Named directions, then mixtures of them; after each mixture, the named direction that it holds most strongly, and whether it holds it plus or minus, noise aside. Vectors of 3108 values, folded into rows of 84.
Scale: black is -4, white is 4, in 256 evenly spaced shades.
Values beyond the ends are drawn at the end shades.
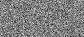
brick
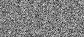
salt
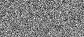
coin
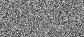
coin, minus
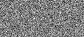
coin, plus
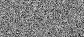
coin, minus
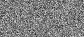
coin, plus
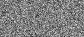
salt, plus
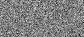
brick, plus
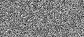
coin, plus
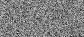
brick, plus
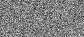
brick, minus
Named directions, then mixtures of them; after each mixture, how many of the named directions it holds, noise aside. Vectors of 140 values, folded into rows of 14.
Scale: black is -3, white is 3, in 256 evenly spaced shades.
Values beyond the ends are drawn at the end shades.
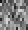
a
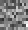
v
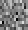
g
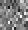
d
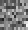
one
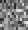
two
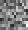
one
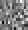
two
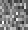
one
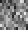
two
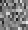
three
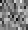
two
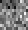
three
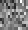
four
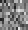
three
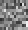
one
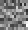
one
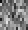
one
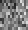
four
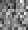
four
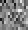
three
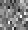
one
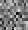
three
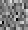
one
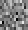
one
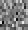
one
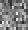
two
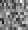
four
